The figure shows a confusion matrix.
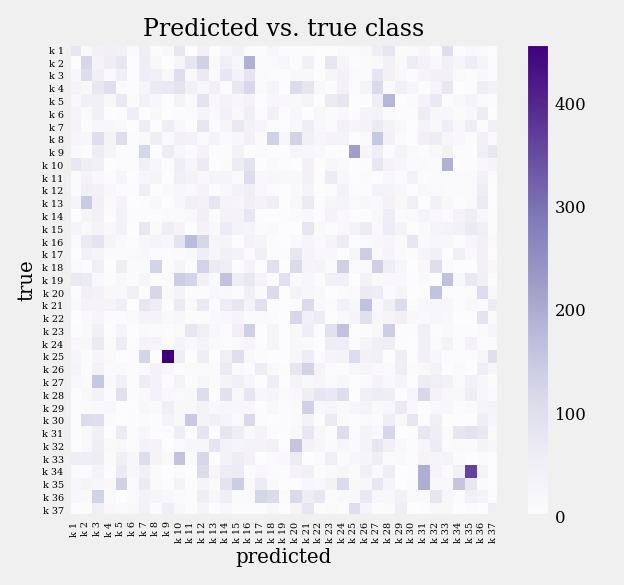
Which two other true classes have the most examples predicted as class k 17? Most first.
k 36, k 21
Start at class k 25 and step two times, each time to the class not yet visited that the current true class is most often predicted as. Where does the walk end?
k 7
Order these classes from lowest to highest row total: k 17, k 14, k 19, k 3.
k 14, k 17, k 3, k 19
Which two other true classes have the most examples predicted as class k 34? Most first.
k 35, k 31
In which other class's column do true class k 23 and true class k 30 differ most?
k 24
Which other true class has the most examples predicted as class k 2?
k 13
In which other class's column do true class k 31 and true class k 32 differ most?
k 20
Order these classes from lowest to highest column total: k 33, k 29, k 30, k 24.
k 30, k 29, k 33, k 24
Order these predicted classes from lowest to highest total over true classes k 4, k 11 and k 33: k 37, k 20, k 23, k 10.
k 37, k 23, k 20, k 10
